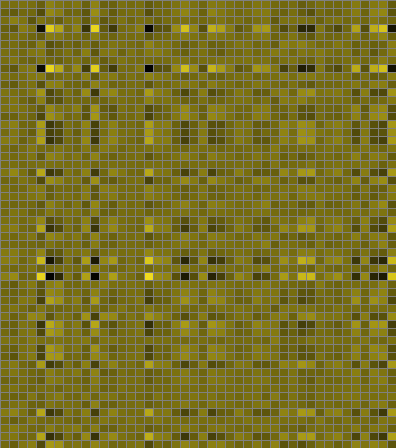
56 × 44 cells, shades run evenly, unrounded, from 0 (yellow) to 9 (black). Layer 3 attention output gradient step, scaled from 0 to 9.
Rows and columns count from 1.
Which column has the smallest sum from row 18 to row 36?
17
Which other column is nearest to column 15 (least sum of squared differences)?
39
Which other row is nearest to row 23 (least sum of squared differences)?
15
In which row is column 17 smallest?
35
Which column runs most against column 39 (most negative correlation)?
3
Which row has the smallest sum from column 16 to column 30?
4
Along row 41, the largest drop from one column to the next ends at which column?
6
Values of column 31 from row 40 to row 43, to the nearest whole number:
4 4 4 4
